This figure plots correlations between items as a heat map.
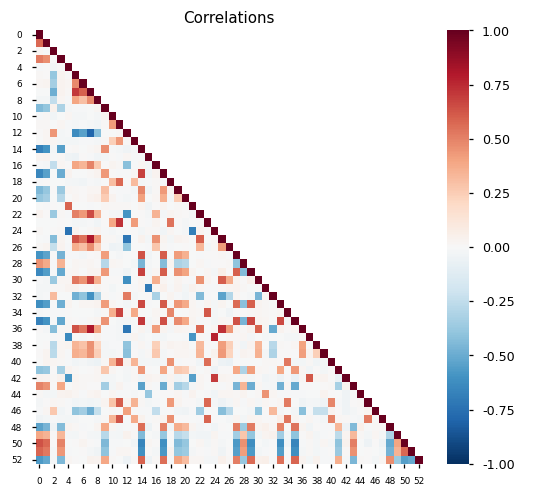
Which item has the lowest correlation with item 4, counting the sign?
24
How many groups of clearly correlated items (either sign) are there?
5
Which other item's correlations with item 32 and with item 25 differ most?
7
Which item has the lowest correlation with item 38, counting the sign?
12
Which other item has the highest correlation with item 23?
11
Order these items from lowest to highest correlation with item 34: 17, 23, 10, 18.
17, 10, 18, 23
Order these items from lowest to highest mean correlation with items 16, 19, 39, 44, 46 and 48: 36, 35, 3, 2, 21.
3, 2, 21, 36, 35
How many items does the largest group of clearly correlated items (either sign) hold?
20
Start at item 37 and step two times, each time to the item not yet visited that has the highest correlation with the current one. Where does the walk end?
42
